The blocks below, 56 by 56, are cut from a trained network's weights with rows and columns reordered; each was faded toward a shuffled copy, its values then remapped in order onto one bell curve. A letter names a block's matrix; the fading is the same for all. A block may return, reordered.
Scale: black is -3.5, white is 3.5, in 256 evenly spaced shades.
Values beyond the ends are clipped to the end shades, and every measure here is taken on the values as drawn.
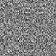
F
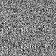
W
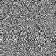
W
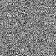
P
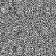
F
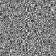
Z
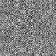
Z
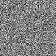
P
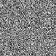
W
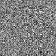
P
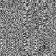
Z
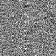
Z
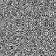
Z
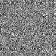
W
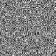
F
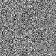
P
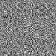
Z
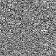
W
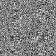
P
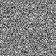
F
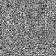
W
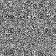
W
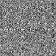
W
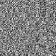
F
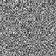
F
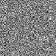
Z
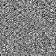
P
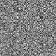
Z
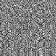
Z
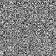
W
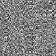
Z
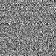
W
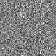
Z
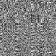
Z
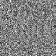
P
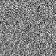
Z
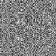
Z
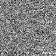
W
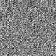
P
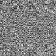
F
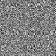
F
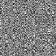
Z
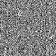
P
